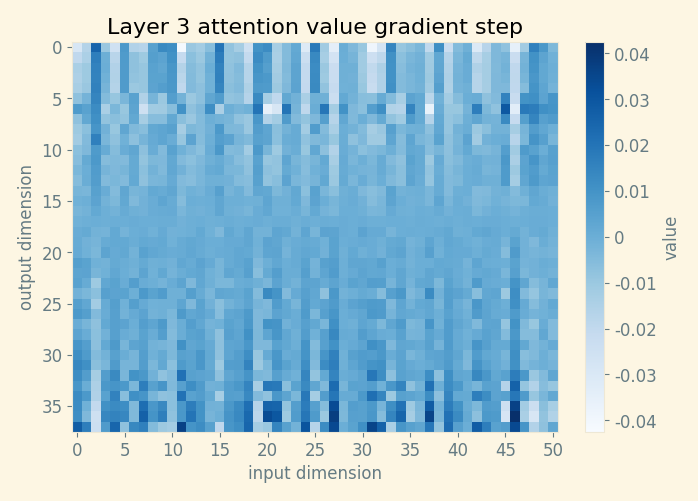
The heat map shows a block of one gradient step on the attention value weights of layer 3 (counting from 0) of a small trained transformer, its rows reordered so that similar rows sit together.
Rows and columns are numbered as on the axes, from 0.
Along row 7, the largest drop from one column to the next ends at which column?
46
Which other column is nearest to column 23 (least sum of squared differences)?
8
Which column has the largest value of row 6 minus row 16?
45
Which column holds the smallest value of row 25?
2
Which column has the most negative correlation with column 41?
26
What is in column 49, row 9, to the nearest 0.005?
0.005
